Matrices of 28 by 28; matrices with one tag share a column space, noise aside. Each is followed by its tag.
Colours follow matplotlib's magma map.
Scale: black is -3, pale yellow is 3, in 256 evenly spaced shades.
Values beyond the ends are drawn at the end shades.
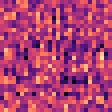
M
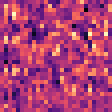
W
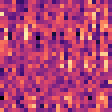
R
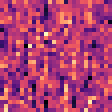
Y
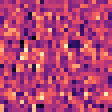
M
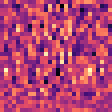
W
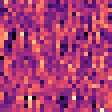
R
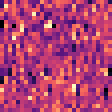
W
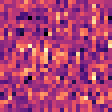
M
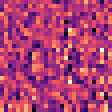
M
